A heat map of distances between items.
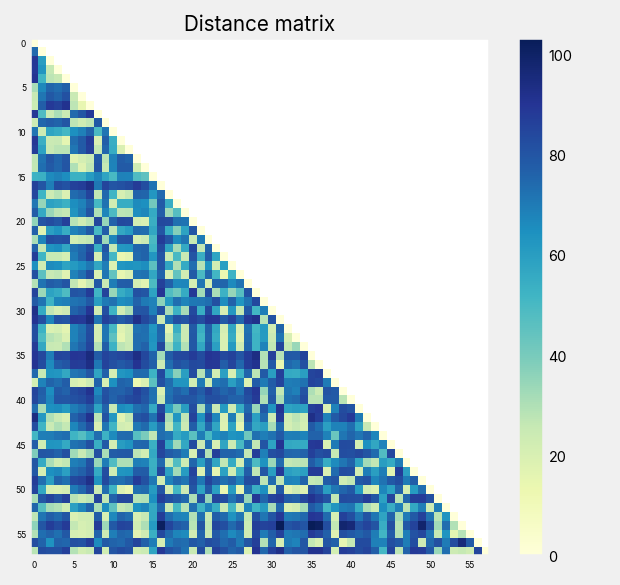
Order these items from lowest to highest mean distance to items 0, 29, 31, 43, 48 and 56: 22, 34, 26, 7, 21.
26, 21, 34, 22, 7
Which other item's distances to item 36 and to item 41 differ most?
31
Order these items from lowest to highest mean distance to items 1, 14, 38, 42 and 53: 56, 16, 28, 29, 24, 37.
24, 37, 28, 29, 56, 16
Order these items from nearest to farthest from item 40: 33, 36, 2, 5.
36, 2, 33, 5
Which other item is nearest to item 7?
6
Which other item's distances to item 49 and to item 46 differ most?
54
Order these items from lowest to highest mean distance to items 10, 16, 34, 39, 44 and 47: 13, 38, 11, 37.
11, 37, 38, 13
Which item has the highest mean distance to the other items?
35
